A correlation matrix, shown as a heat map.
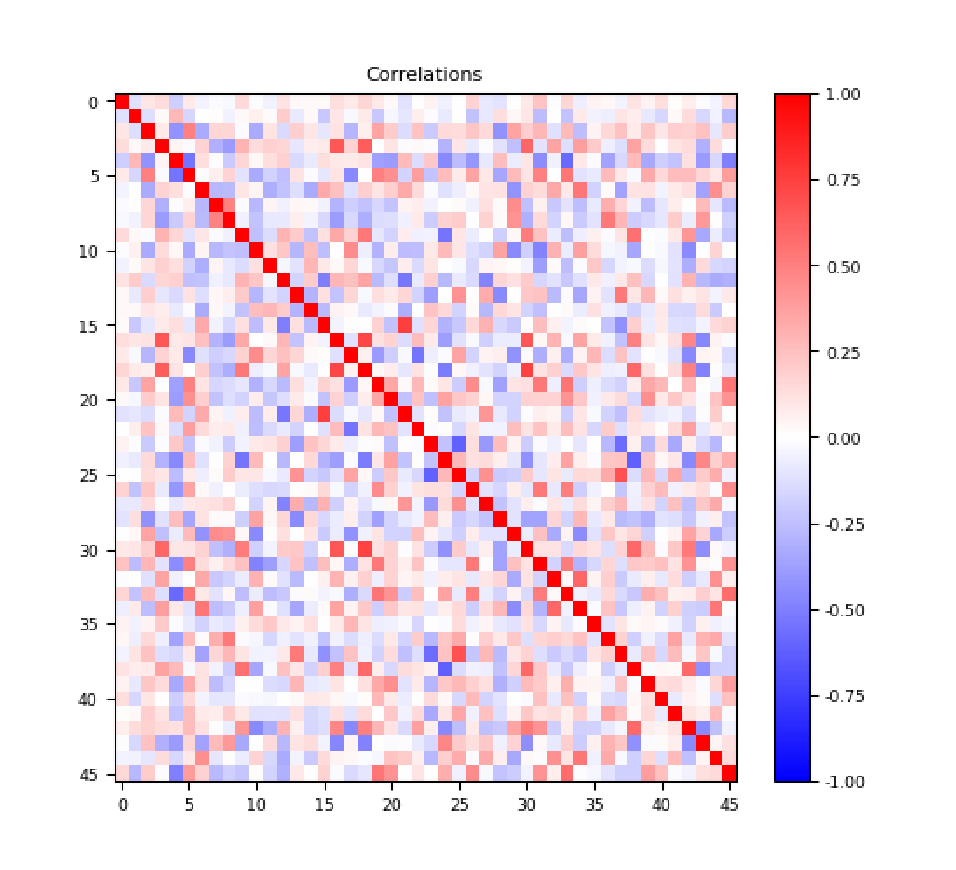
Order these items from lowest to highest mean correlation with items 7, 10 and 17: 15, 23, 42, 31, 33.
42, 31, 33, 15, 23
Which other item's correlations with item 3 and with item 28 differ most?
30
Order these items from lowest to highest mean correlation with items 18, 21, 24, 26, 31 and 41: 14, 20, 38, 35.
14, 35, 38, 20
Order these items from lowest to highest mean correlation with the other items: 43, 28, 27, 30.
28, 43, 27, 30
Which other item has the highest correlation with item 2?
5
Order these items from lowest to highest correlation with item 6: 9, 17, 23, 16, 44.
17, 23, 9, 16, 44
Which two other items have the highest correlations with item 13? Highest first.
37, 25
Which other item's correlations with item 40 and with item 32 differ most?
34
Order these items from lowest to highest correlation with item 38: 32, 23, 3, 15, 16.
32, 23, 15, 3, 16
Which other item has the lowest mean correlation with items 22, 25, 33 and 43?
4
